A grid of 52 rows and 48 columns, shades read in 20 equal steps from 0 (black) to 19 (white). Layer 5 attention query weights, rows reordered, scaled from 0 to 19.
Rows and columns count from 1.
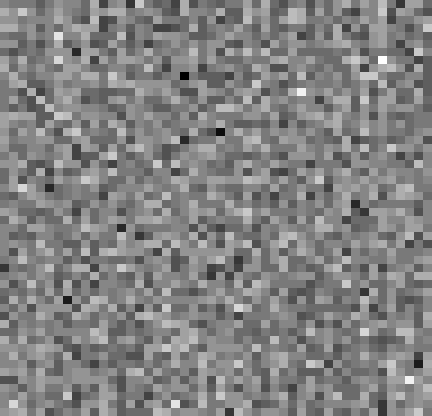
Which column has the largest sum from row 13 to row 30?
28
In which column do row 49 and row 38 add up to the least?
33
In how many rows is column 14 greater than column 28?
17
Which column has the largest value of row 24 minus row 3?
3
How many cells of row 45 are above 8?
34
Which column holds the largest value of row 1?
16
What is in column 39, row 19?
13
